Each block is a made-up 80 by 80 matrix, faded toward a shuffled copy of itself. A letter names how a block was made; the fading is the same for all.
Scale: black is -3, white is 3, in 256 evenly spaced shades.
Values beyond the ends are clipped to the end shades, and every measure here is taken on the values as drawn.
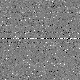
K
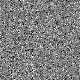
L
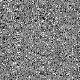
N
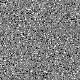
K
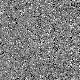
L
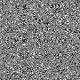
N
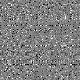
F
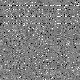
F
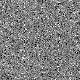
L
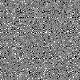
F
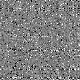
F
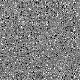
N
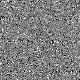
K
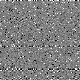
F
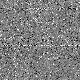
K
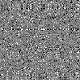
F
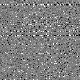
F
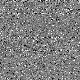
K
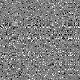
F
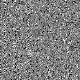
L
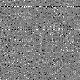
F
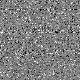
K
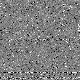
K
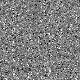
L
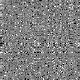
F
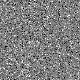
L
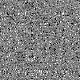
N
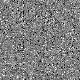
L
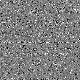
K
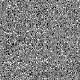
N
